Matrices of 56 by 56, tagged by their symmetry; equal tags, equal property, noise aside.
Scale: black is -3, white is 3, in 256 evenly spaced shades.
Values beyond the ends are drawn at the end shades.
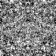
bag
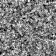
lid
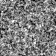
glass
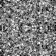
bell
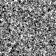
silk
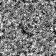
glass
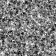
glass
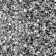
bell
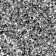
glass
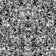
bag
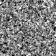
silk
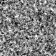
lid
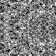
bell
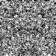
bag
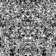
bag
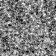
lid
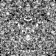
bag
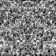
bag
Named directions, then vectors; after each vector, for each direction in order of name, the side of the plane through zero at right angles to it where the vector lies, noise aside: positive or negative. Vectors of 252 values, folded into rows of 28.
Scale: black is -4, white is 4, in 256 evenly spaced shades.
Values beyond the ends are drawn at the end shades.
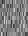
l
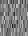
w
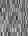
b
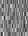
positive, negative, positive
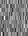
negative, positive, negative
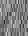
negative, negative, negative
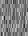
positive, negative, positive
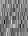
negative, negative, negative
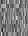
negative, positive, positive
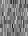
negative, negative, positive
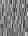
negative, negative, positive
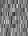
positive, positive, positive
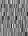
positive, positive, negative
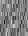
negative, negative, negative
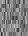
positive, negative, negative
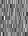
negative, positive, negative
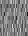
positive, positive, negative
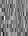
negative, positive, negative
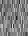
positive, positive, negative
